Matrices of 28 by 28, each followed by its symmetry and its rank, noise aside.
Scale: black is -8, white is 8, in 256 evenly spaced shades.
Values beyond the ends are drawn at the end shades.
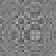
symmetric, rank two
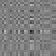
symmetric, rank one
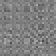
antisymmetric, rank two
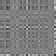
symmetric, rank one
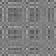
symmetric, rank one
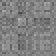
symmetric, rank two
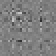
symmetric, rank two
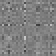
antisymmetric, rank two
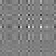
no symmetry, rank one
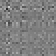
antisymmetric, rank two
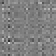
no symmetry, rank three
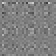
no symmetry, rank two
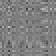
antisymmetric, rank two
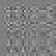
antisymmetric, rank two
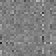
no symmetry, rank three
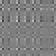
no symmetry, rank one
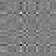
no symmetry, rank one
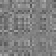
antisymmetric, rank two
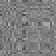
no symmetry, rank three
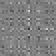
no symmetry, rank two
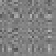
no symmetry, rank two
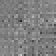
symmetric, rank three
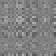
symmetric, rank two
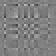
symmetric, rank one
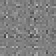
no symmetry, rank three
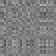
antisymmetric, rank two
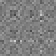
symmetric, rank three
